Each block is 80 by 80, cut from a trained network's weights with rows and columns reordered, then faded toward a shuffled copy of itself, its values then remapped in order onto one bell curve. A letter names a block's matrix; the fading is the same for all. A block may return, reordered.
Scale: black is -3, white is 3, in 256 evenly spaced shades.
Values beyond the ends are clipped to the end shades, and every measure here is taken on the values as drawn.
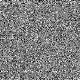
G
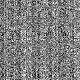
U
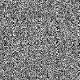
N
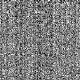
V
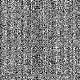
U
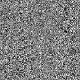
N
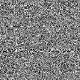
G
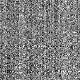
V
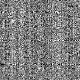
V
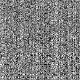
V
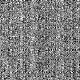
U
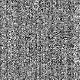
V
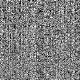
V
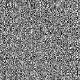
N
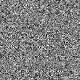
G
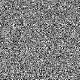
G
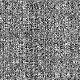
U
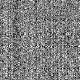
V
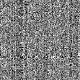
V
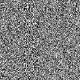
N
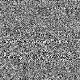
G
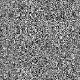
N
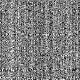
U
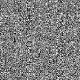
N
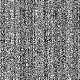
U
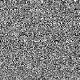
G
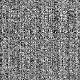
U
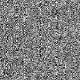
N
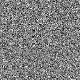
G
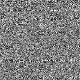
G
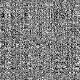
V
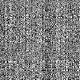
U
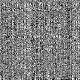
U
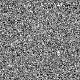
G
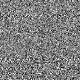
G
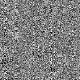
N
